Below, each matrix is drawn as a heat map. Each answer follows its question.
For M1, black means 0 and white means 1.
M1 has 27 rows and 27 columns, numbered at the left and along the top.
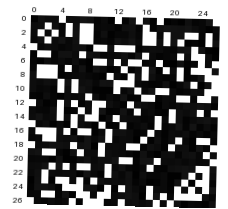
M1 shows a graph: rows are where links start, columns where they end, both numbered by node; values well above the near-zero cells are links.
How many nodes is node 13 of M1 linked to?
7
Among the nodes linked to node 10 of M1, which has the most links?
node 25
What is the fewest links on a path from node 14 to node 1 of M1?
2
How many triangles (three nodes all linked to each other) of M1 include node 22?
4
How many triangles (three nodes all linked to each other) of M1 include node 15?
4
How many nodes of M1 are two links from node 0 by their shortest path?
8
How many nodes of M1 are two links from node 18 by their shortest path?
8
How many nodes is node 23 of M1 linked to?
8
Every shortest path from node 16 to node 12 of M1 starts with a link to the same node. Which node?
node 8
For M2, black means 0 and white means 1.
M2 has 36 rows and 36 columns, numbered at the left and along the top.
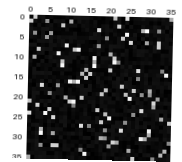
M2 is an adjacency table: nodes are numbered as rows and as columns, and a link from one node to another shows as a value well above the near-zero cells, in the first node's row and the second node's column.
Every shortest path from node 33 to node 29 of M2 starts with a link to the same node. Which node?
node 25
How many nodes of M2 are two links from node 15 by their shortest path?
2
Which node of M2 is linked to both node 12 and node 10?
node 16
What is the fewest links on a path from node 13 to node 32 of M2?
2
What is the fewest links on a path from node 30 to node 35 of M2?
3
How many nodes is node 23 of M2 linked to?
3
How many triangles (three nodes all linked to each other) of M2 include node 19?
2
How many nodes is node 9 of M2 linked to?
2
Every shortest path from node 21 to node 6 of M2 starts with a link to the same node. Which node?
node 0
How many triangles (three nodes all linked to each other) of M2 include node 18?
1
